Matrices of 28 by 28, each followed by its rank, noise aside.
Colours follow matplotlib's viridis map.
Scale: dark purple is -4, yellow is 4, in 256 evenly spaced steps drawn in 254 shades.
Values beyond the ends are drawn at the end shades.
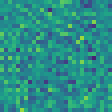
eight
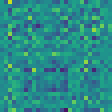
four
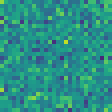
eight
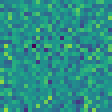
eight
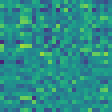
four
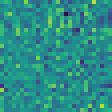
eight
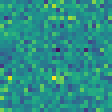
eight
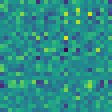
four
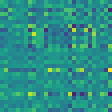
three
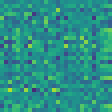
four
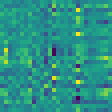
four
